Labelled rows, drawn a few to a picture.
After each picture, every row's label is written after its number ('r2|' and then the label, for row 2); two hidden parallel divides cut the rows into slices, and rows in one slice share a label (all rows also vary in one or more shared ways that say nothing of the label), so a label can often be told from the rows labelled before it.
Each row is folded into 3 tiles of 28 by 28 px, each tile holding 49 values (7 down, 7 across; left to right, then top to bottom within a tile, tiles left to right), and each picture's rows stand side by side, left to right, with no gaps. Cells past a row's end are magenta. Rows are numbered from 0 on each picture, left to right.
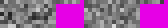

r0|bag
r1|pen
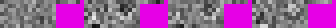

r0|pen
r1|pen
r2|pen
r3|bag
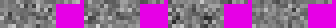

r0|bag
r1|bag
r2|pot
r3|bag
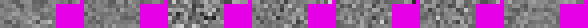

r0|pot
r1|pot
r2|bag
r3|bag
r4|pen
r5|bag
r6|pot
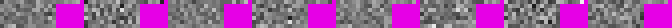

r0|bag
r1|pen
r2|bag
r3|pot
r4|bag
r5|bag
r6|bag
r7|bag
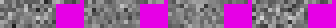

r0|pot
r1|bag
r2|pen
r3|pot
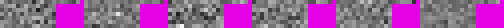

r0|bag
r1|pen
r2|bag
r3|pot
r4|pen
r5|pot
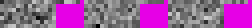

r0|pot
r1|pen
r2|pot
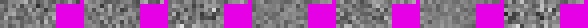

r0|pen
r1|bag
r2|bag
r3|pot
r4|bag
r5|pot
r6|bag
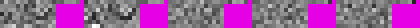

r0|bag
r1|bag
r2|pen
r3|pen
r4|pen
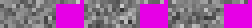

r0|bag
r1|bag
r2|pot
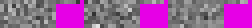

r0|pen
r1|bag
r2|bag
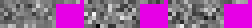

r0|bag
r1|pen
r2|bag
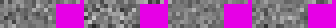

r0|bag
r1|pot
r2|pot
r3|pot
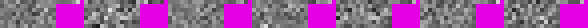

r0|bag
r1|pen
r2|pen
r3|bag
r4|pot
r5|bag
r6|bag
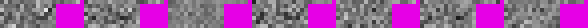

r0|bag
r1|pot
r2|pot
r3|bag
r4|pot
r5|pot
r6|pot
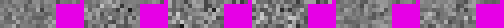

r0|pot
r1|pen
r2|pen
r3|pot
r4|pot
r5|pen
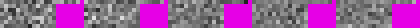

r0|bag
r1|pot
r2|pen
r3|pen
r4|bag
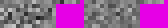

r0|pot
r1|bag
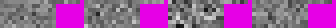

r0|pot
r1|bag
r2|pen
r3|pen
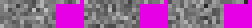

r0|bag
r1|pot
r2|pen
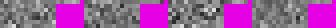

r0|bag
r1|pen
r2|bag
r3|bag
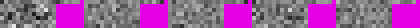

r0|bag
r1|pen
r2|pen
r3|pot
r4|pot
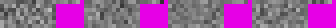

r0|bag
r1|pen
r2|pot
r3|bag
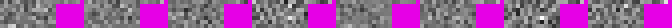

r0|bag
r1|bag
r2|pen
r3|bag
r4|pot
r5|bag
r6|bag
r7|bag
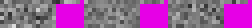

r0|pot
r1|pot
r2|pen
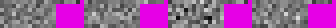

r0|pen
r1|pen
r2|pen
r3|pen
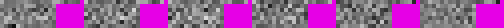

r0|pen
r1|pot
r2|pot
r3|bag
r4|pen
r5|pen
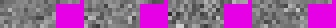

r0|pot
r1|pen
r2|bag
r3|bag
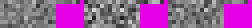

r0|pen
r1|pen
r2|pen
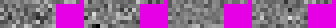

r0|pot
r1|pen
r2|pot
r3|pot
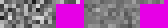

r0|bag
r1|pot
